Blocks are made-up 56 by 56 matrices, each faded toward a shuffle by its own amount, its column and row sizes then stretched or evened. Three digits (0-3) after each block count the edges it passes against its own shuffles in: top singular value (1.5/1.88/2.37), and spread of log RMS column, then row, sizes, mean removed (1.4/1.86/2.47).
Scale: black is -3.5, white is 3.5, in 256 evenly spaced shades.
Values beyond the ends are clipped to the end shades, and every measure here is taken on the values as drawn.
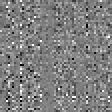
2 3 1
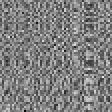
3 2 0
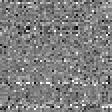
2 1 2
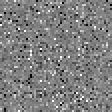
1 1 0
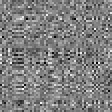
3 0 3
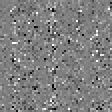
0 2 1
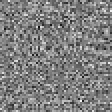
2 0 1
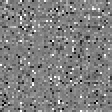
1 2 1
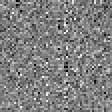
0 2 0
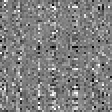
2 3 1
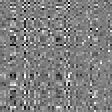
3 3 2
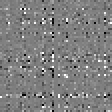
1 3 3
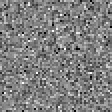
0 0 0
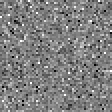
0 0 0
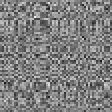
3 0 2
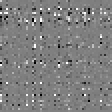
1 3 3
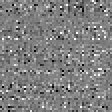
1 1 3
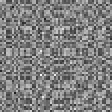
3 0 2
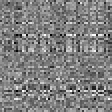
3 1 3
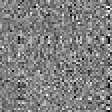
2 2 1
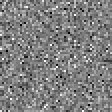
0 1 0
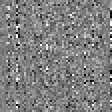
1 3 1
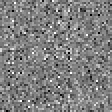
1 1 0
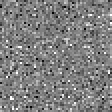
0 1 1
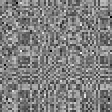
3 0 0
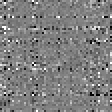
0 3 3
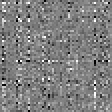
2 3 2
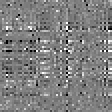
3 2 3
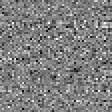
2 1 2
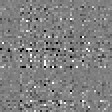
0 2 3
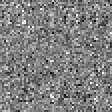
0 1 1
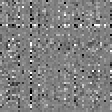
2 3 2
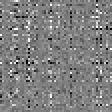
1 3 3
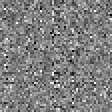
1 2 0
